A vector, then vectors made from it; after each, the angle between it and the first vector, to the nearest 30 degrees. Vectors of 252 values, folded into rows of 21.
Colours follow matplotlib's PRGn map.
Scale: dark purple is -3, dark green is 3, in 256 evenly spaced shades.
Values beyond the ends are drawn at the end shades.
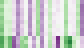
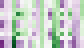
120 degrees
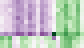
60 degrees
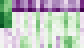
60 degrees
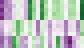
150 degrees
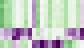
60 degrees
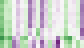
30 degrees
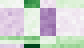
90 degrees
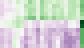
120 degrees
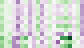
30 degrees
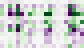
90 degrees
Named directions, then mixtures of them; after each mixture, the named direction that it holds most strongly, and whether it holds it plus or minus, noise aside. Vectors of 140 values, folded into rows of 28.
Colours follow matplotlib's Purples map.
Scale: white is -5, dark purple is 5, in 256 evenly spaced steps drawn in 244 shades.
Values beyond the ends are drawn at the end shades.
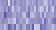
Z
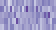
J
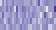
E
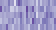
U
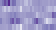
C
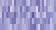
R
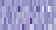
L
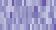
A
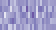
Z, minus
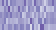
Z, plus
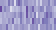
U, plus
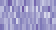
J, minus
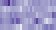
C, plus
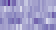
C, plus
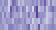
U, minus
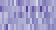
U, plus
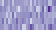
L, minus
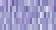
E, plus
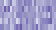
J, minus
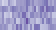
Z, minus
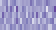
E, plus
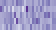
J, plus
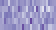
L, plus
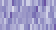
A, plus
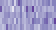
U, plus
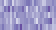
J, minus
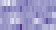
C, minus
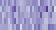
E, minus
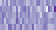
E, plus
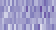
Z, minus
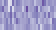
J, plus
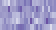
C, minus
